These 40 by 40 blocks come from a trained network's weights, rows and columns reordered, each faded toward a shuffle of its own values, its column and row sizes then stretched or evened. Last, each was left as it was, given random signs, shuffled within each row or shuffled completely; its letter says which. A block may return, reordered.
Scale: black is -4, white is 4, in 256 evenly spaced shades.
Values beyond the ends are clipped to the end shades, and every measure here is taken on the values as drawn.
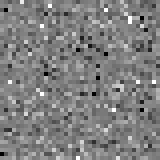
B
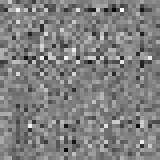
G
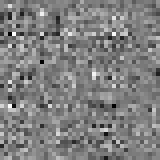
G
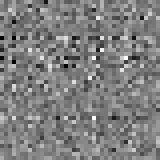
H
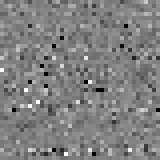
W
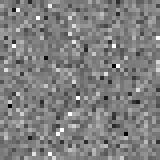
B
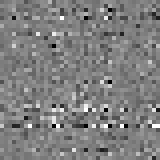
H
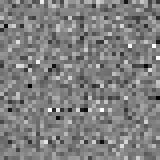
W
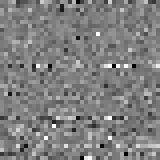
W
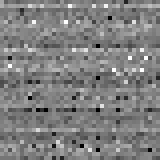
W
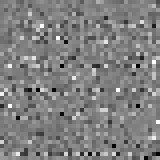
W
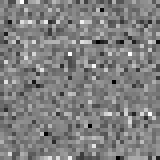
W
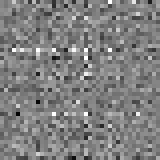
H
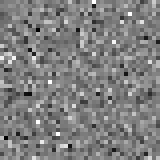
B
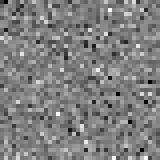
B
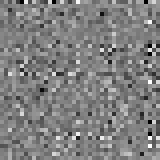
G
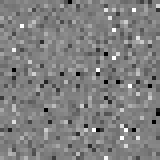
B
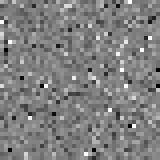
B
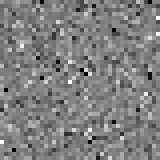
B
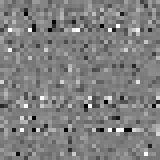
W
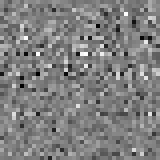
W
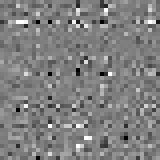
G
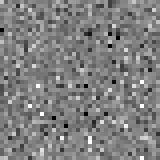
B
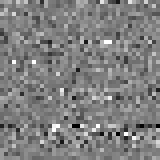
W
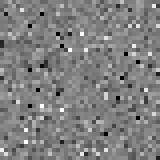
B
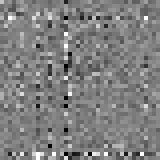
H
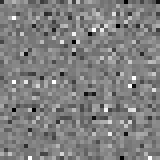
W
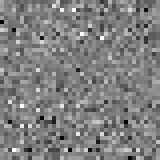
W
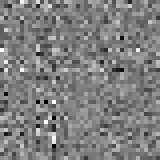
H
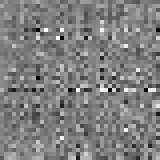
G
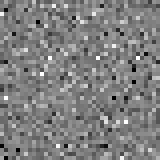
B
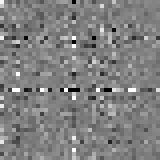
H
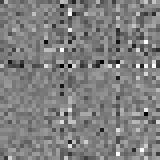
H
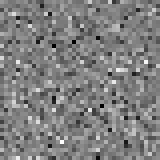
B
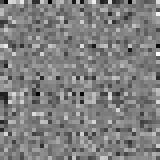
G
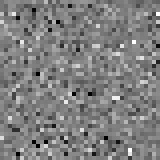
B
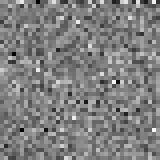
W
